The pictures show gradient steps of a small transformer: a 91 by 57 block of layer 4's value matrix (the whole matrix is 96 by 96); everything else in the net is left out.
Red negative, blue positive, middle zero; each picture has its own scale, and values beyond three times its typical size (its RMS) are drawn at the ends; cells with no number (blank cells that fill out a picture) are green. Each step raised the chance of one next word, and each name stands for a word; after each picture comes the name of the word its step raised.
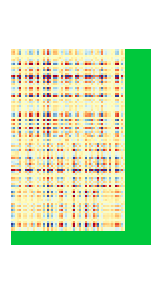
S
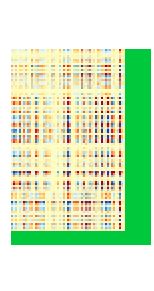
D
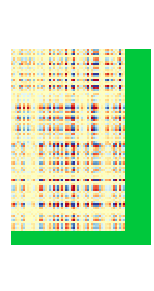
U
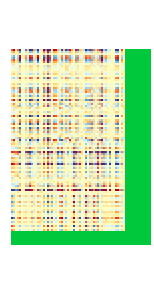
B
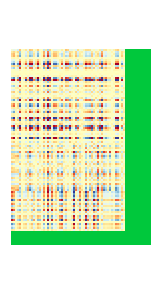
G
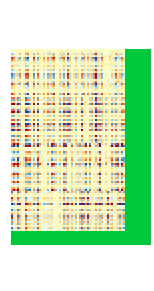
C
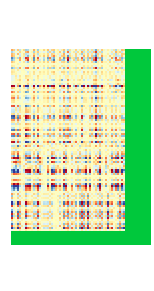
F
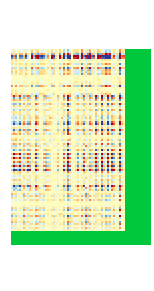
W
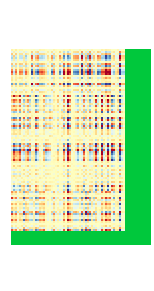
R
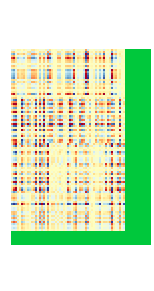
C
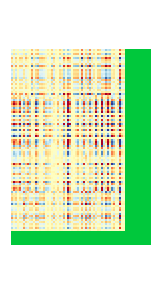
C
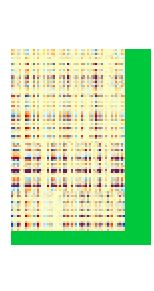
S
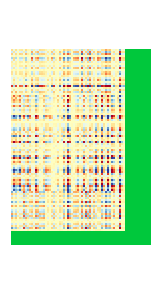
F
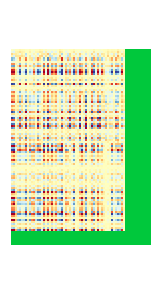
R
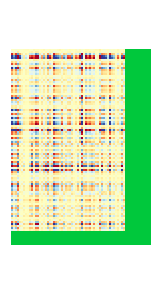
W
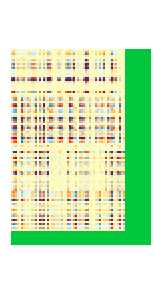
G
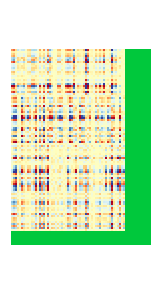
F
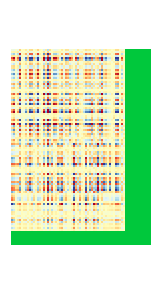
C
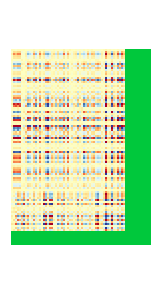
G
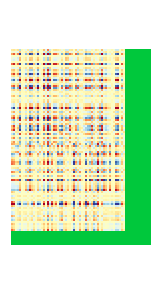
U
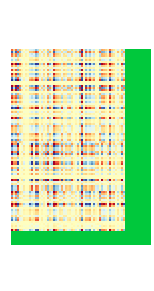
U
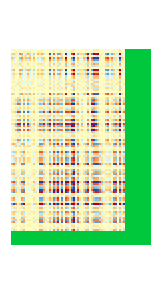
C
